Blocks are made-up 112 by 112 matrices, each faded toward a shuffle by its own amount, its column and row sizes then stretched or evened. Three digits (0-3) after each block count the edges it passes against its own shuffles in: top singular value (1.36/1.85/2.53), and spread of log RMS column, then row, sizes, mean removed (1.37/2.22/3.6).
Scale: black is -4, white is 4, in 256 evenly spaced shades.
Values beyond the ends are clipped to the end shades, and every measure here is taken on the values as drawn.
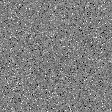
0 0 0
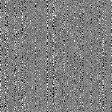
1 3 0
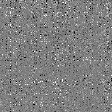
1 2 2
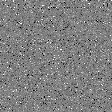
0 0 1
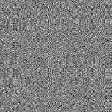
3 1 0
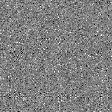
2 1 1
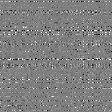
3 1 3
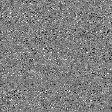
1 0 2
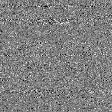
1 0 2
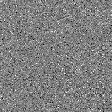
2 0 0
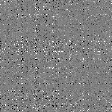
0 2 2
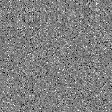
2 1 0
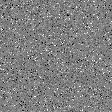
0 0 1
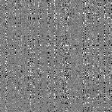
1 3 2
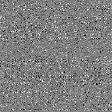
2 1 2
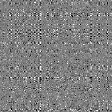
3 2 2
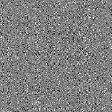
2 2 1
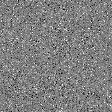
0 1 0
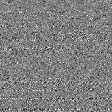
2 0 2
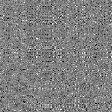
3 1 2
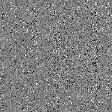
1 2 0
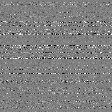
2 0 3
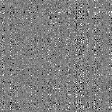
1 3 2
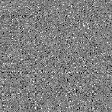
2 1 1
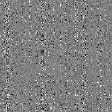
1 3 2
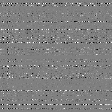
2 1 3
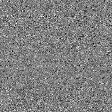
0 0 2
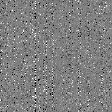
2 2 0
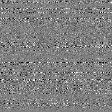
1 1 3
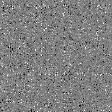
1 1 1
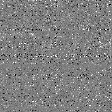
1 1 2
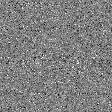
1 0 1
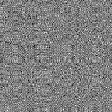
3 0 0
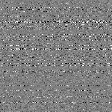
2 0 3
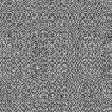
3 0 1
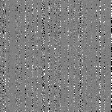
2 3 1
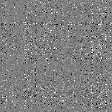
0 2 2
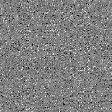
2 1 1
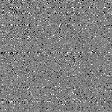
3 1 2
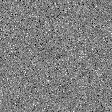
1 0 0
